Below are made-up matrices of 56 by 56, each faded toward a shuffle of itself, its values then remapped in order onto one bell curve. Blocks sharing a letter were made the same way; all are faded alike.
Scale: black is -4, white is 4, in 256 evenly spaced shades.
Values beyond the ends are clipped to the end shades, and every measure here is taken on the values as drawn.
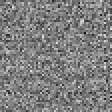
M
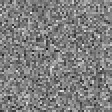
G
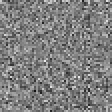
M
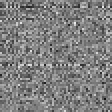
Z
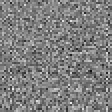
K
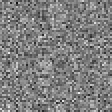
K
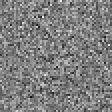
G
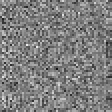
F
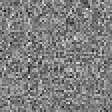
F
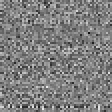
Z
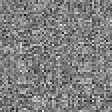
K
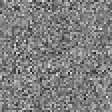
M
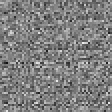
Z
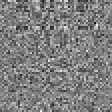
Z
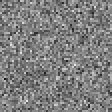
G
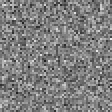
M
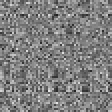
Z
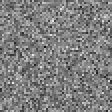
G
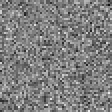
G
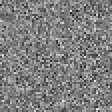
M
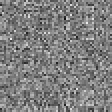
K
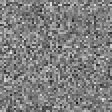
M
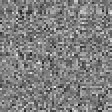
K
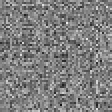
F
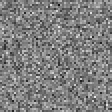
G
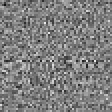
Z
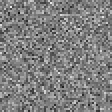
G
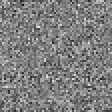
M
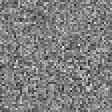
M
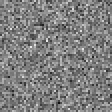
G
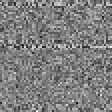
Z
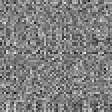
Z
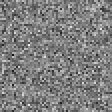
M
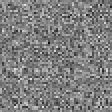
K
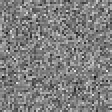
G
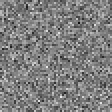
G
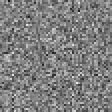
K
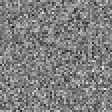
G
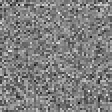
M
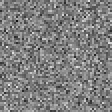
G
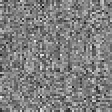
K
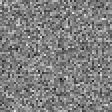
G
